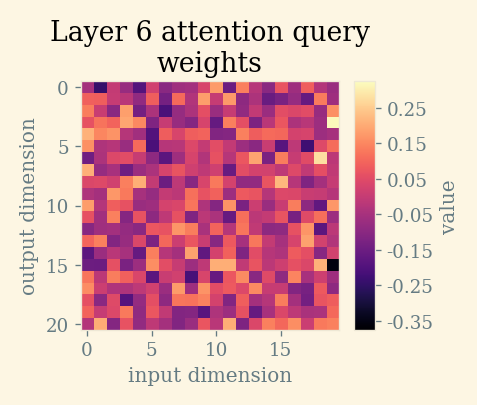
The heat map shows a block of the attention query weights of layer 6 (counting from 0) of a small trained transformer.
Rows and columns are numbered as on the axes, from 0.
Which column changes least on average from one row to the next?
14
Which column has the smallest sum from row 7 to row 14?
18
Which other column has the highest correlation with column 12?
2
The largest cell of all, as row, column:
3, 19
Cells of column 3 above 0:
9
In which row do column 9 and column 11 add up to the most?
1
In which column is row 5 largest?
0
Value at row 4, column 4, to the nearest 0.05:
-0.05
